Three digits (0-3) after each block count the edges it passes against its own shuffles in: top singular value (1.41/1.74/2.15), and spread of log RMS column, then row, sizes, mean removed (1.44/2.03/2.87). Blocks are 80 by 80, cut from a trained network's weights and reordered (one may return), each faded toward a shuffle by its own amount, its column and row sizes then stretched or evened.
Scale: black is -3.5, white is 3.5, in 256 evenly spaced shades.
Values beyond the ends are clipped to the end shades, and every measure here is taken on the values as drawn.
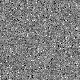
0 0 0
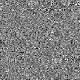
2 0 2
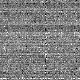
3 2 1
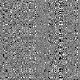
3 3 1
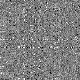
1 1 1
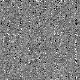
0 2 0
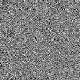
2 0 1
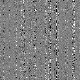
1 3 0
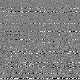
2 0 3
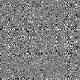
2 2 2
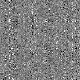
1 2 0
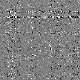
2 2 2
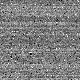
2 0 0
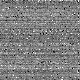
2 0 2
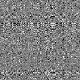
3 1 2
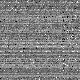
3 0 1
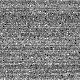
2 0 0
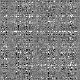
2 3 2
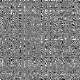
1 3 2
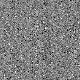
0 1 0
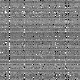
3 2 1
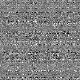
1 2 3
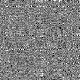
2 0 1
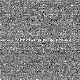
1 1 2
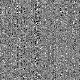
1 2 0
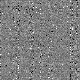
0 2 0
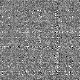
0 2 2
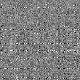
2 1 2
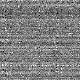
3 2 1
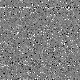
1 0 1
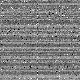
3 0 0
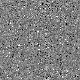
0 1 1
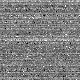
3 0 2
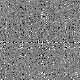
1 2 2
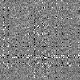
2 2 2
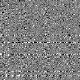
3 2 2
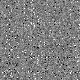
0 1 0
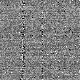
1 2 0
